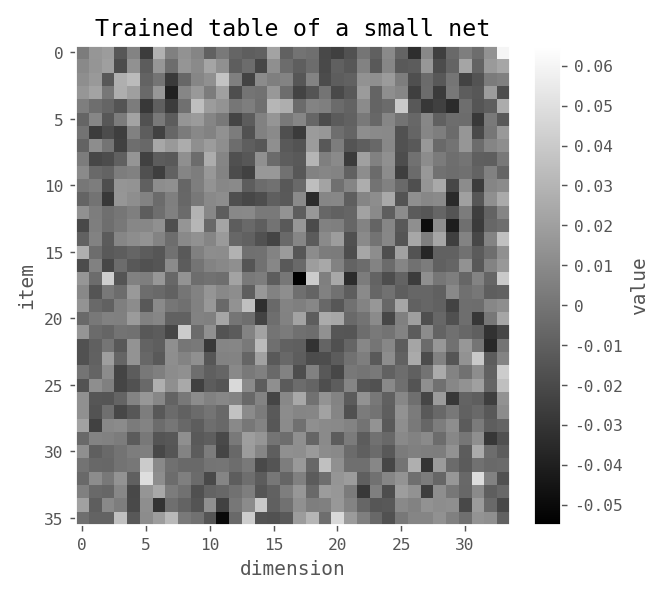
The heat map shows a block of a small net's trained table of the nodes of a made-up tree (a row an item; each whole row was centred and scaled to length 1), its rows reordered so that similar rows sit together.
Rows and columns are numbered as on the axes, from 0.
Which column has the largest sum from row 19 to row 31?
12
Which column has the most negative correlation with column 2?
23
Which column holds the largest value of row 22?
14
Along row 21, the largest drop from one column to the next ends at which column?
9
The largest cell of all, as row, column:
0, 33
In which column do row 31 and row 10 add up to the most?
19
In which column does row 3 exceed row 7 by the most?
3
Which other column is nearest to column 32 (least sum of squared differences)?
1
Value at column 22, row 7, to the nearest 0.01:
-0.01
